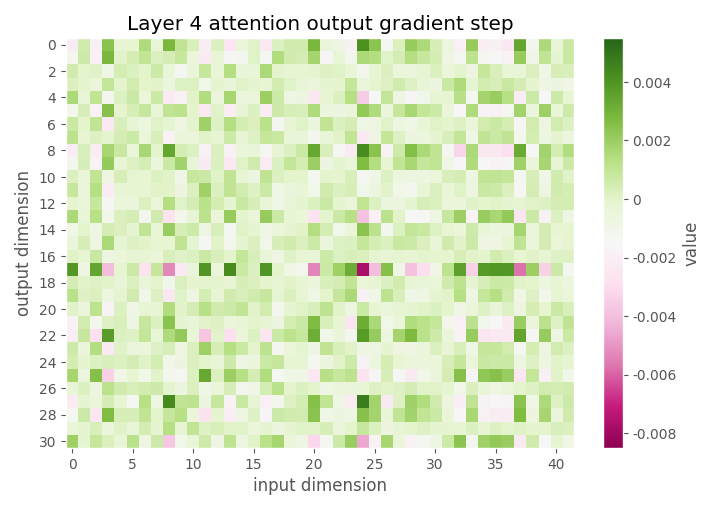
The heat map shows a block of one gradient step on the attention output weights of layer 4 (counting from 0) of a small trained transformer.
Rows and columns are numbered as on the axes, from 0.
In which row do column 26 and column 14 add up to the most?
17
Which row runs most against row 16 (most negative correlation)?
26
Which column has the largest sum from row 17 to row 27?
11
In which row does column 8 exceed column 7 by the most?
27
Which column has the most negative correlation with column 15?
4
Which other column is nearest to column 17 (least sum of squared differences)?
5
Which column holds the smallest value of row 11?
3
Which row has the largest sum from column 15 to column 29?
22
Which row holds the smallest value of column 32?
8
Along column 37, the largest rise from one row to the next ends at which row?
18
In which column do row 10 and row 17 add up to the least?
24
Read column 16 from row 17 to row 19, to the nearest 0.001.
0.004 0 0.001
